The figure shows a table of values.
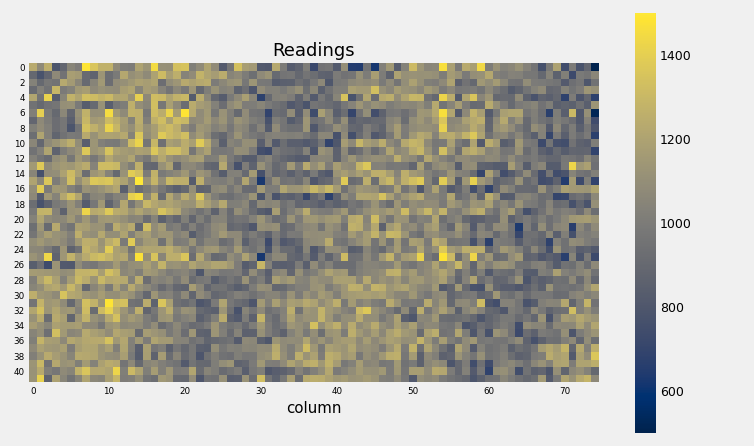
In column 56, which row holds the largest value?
26
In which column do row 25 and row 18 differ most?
2
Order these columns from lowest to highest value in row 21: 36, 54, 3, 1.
54, 36, 1, 3
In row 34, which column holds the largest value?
37
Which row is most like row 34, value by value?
20
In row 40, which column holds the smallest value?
60
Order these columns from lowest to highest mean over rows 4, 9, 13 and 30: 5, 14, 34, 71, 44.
34, 71, 5, 44, 14
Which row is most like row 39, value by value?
16
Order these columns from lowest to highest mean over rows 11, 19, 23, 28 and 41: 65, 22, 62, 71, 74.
65, 74, 22, 62, 71
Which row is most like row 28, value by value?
36
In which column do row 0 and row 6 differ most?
27
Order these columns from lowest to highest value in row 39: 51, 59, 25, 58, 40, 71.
58, 51, 59, 71, 25, 40
